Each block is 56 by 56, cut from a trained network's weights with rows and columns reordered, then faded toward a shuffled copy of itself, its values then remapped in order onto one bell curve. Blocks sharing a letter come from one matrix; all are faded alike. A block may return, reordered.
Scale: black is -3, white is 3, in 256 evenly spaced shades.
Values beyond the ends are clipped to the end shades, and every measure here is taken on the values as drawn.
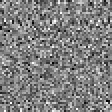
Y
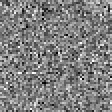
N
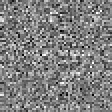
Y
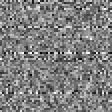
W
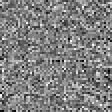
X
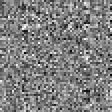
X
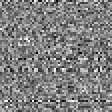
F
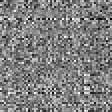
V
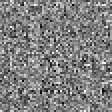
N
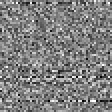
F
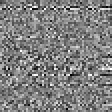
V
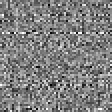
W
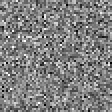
N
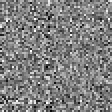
X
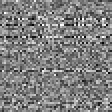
F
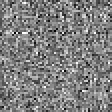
N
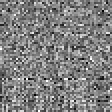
V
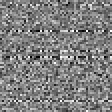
F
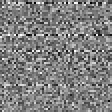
F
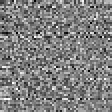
W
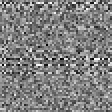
F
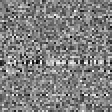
W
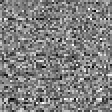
V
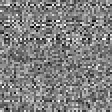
F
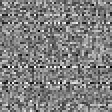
F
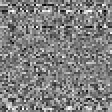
V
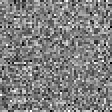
Y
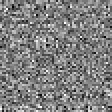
Y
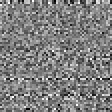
F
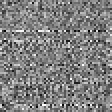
W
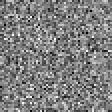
Y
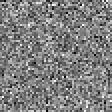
N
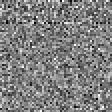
N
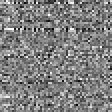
V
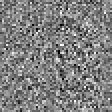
X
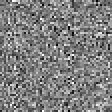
X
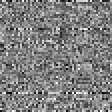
W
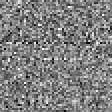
N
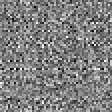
V
